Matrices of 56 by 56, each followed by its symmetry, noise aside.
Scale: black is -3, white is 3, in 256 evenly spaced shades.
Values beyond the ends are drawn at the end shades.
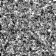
antisymmetric.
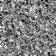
antisymmetric.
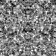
mirrored left to right.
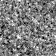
symmetric across the other diagonal.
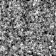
no symmetry.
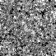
symmetric across the other diagonal.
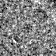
symmetric across the other diagonal.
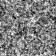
antisymmetric.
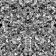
mirrored left to right.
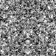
mirrored left to right.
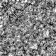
symmetric.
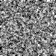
antisymmetric.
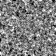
antisymmetric.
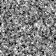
no symmetry.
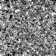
antisymmetric.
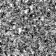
no symmetry.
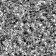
antisymmetric.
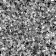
antisymmetric.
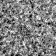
symmetric across the other diagonal.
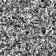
no symmetry.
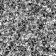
no symmetry.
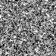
antisymmetric.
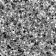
symmetric across the other diagonal.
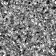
symmetric across the other diagonal.
